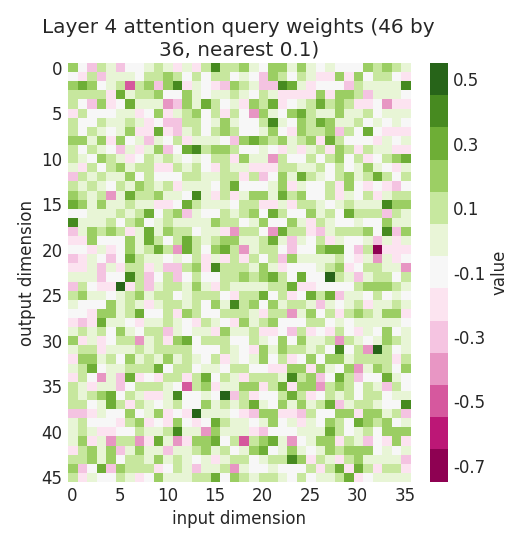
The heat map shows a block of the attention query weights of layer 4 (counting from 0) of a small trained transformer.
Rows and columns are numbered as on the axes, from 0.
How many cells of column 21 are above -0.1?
29
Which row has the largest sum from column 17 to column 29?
23
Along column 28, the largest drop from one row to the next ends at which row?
30
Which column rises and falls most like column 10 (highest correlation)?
22
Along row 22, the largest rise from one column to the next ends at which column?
15
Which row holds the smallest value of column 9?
2
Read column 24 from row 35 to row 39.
0.2 0.1 0.2 -0.3 -0.2
